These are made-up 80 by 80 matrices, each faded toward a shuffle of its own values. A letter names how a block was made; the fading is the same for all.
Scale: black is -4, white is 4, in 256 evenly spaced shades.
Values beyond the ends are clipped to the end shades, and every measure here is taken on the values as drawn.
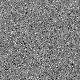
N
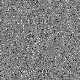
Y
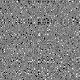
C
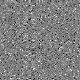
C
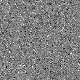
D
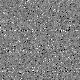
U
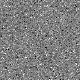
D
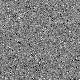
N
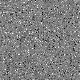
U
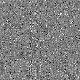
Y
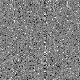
Y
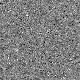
N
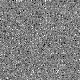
D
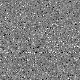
U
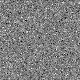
N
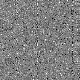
Y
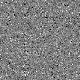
D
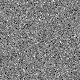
N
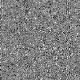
Y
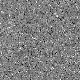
D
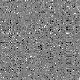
C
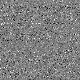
U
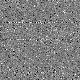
U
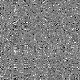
C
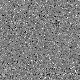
U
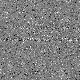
U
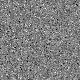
N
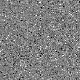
Y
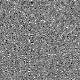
Y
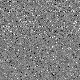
U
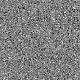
Y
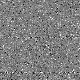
U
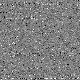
U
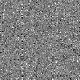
Y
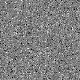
D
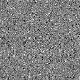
Y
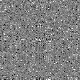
C
